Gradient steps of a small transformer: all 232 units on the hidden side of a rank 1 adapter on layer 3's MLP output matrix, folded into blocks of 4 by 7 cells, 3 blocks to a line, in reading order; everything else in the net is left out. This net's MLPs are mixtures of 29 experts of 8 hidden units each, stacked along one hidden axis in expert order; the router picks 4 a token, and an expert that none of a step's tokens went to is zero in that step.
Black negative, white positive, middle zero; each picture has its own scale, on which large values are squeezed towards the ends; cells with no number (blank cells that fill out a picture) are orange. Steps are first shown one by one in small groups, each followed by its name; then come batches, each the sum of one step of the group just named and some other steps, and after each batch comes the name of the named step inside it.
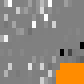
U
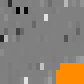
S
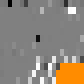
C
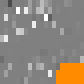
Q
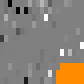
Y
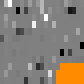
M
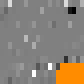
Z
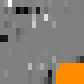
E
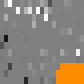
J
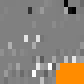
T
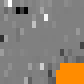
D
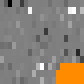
C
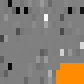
Y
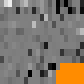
M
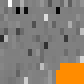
S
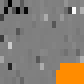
S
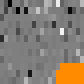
S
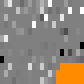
U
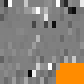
T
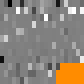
Q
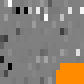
J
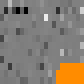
Y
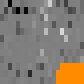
M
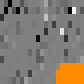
S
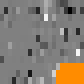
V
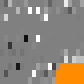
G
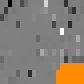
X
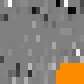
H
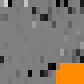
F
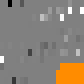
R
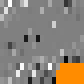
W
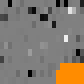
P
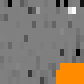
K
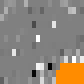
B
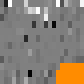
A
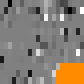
V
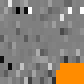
W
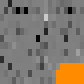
V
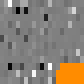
W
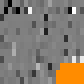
B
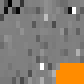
V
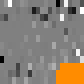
H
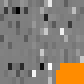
X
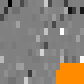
X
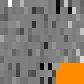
H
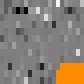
A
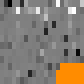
A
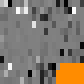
F
